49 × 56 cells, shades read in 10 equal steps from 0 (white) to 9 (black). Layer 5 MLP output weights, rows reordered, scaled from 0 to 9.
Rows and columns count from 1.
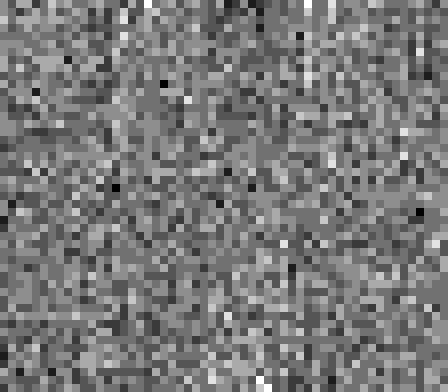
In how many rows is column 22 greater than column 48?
20
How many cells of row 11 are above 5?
16
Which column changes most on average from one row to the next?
10
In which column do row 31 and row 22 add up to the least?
36
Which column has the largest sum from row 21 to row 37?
51
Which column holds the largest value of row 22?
29
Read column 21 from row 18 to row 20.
4 4 4
